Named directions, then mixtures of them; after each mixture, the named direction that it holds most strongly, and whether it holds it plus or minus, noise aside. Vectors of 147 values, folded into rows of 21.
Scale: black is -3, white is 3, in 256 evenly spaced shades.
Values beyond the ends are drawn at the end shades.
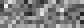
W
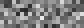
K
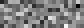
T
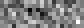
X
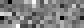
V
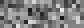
X, plus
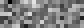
V, plus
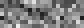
X, plus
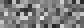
K, plus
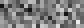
X, plus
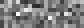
T, plus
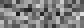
K, plus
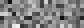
V, plus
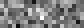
X, minus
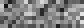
W, minus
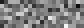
T, plus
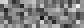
T, minus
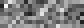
W, plus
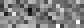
X, plus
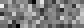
V, minus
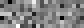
V, plus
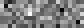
W, minus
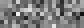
K, minus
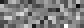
T, plus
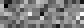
W, minus
